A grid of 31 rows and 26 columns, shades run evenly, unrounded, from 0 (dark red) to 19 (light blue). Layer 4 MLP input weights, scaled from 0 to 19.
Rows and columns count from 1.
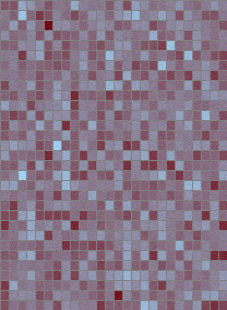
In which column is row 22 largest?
4
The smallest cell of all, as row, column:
3, 6
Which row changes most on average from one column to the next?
17
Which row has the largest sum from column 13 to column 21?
28
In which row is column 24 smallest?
22
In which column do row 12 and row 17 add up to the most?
21
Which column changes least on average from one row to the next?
12
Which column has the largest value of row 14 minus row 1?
8
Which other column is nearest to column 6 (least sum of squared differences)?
18
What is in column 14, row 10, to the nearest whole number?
9
